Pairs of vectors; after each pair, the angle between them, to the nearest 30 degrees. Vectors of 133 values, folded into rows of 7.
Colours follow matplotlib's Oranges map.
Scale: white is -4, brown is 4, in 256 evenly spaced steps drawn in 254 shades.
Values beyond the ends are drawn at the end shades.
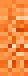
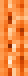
60 degrees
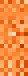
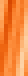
90 degrees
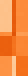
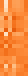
60 degrees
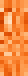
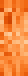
150 degrees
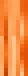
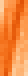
90 degrees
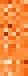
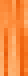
90 degrees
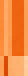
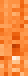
60 degrees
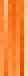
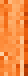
150 degrees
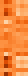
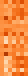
120 degrees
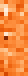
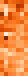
30 degrees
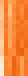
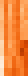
30 degrees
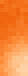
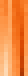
90 degrees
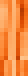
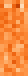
120 degrees
